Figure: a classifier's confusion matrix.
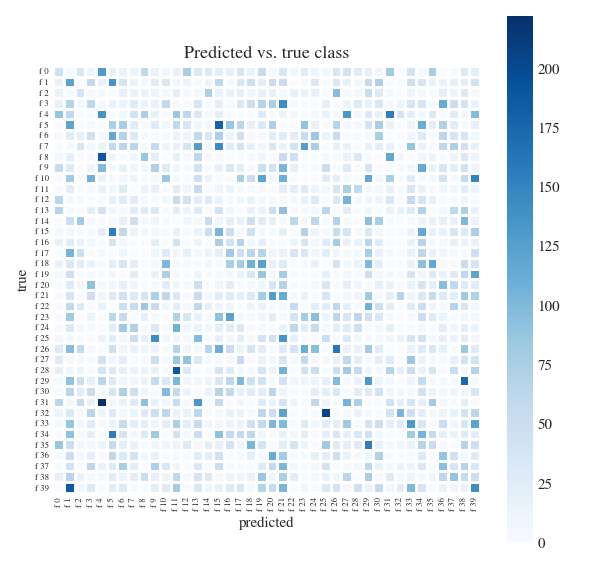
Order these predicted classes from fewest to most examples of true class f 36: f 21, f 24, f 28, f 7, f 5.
f 28, f 24, f 7, f 5, f 21
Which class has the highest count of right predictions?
f 26
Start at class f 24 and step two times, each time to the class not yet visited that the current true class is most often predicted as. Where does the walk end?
f 27
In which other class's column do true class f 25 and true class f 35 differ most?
f 29
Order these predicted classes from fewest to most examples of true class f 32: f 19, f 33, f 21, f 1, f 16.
f 16, f 1, f 33, f 19, f 21
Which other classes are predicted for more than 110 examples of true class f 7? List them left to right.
f 13, f 15, f 23
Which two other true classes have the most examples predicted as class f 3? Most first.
f 10, f 20
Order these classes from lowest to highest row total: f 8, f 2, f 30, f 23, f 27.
f 2, f 8, f 27, f 30, f 23
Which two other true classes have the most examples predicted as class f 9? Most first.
f 25, f 34
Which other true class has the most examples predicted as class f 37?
f 38
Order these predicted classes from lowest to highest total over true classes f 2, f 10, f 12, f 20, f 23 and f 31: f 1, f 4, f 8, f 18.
f 18, f 8, f 1, f 4
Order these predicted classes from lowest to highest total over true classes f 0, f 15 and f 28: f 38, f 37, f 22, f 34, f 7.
f 22, f 7, f 38, f 37, f 34
